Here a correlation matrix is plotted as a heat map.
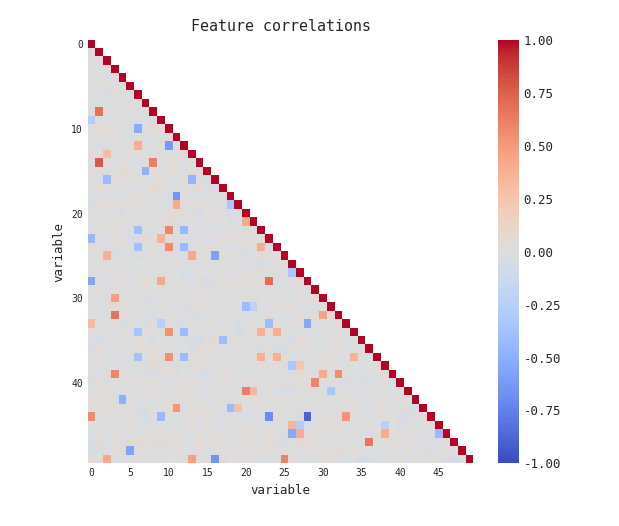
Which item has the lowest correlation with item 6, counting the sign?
10
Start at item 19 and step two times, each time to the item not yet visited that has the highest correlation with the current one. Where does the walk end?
43
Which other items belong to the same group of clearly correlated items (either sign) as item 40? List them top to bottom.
29
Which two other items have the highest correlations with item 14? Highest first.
1, 8
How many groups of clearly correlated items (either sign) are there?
14
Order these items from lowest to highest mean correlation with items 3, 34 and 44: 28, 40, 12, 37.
28, 12, 40, 37
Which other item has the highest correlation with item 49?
25
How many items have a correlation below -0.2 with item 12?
5
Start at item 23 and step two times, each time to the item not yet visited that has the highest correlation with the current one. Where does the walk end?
9
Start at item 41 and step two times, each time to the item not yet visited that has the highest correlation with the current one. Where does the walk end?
21
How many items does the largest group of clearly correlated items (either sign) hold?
7
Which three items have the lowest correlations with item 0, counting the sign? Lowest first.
28, 23, 9
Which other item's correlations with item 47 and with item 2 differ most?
36
